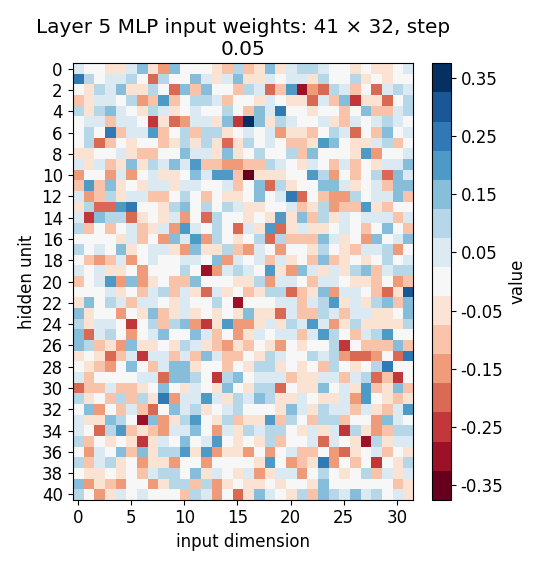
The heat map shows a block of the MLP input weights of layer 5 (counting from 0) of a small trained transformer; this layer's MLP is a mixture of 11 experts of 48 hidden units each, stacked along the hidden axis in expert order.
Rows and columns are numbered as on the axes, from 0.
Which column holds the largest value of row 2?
20
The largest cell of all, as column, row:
16, 5
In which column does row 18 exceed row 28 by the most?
23
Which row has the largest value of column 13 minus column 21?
2
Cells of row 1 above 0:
15
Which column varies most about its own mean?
12
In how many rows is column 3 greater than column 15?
26
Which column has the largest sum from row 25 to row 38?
10
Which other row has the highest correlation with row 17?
25
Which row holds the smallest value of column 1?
14
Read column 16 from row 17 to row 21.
-0.15 0 0.05 -0.05 -0.1
